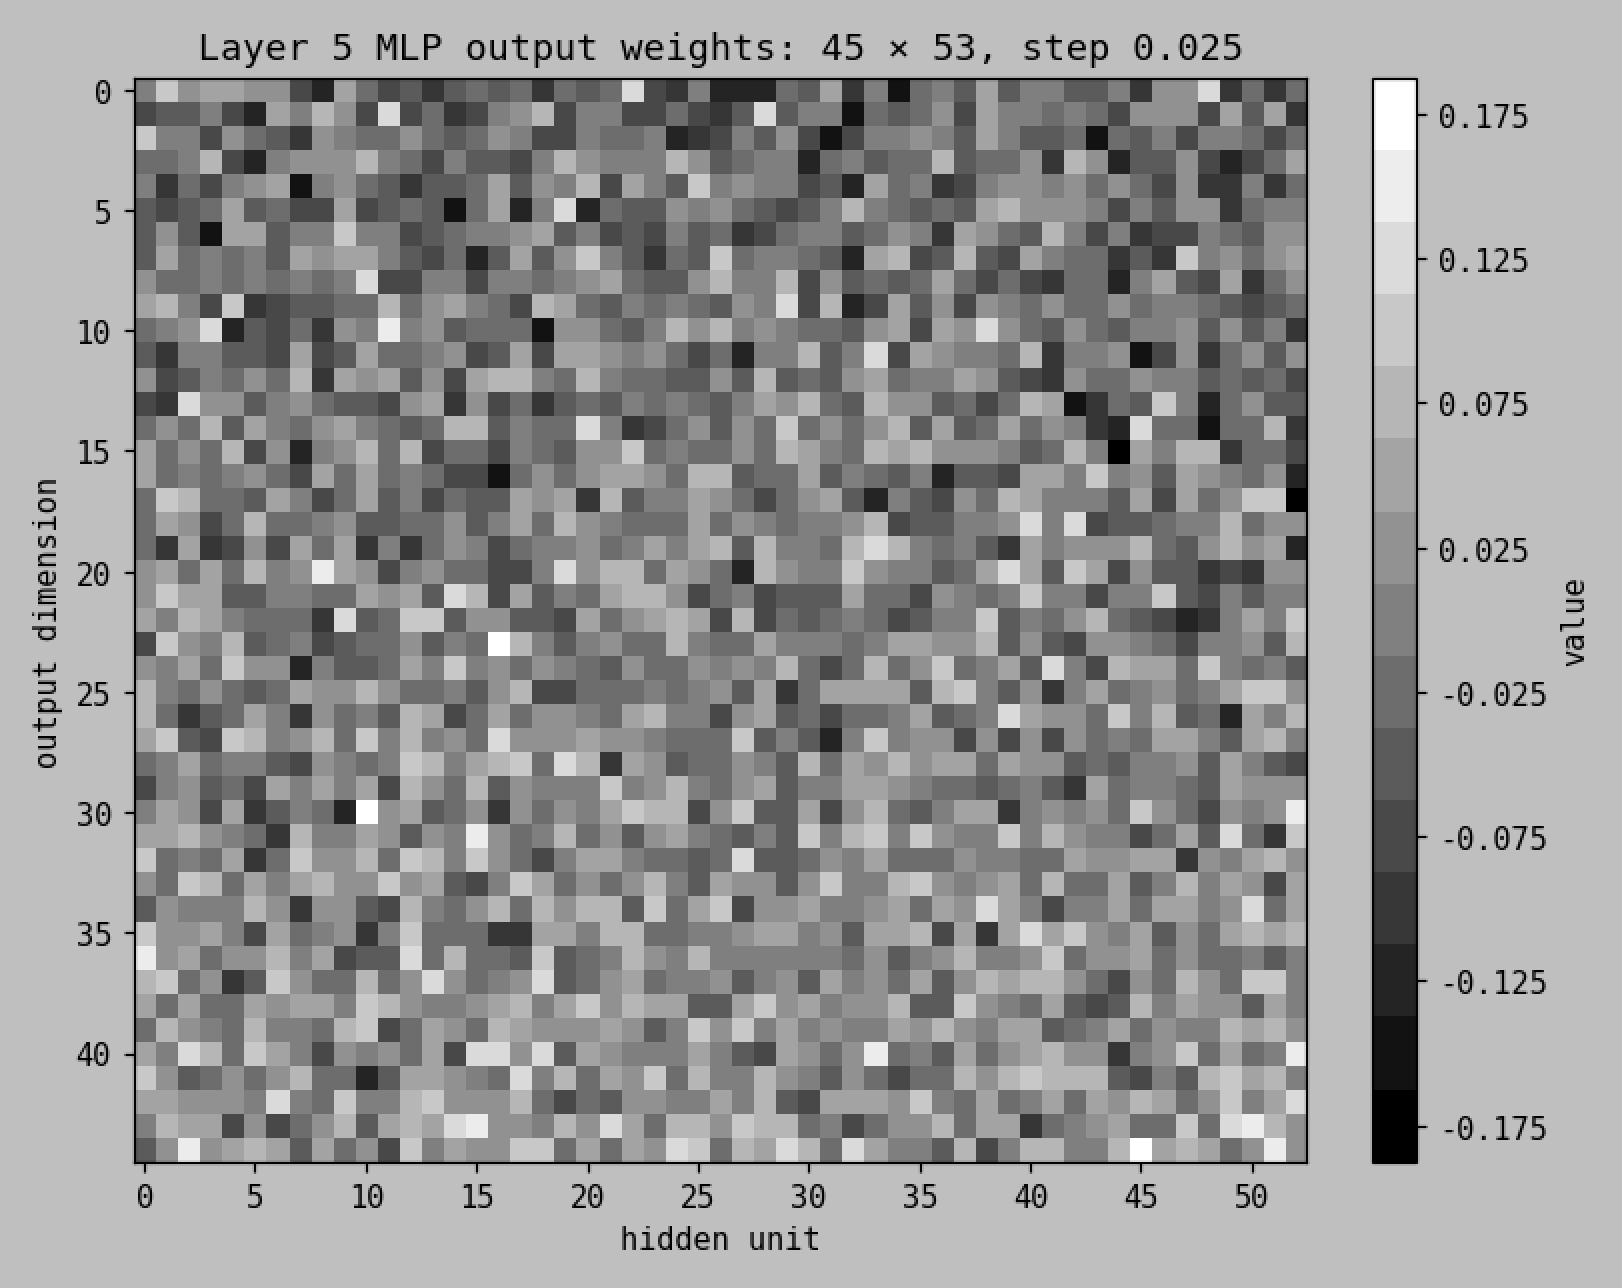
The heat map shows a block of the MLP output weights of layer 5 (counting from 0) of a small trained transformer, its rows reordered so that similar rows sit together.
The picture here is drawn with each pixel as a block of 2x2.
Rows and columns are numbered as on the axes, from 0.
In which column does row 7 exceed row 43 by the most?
40
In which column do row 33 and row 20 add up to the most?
8
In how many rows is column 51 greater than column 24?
21
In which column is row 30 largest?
10
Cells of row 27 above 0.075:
6
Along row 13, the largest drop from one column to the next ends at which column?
42
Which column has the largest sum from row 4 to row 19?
33
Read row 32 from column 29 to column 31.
-0.05 -0.025 0.025
